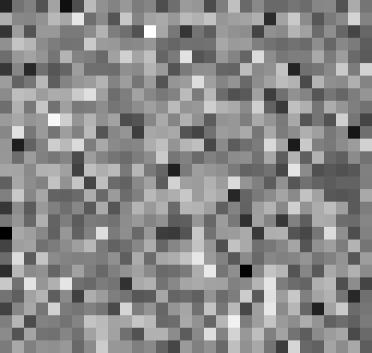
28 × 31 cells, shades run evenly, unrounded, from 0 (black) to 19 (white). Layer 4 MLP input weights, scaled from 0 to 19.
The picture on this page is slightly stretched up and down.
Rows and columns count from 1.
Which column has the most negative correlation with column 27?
5
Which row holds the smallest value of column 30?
11
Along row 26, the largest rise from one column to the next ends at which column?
19
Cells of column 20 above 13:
7
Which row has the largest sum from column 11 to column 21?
2
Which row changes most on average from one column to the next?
25
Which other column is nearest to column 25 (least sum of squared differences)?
4
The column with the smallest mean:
1
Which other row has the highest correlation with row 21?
16
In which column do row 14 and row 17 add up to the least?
15
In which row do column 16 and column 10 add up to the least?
3
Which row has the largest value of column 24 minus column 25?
6
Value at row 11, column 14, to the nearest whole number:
12
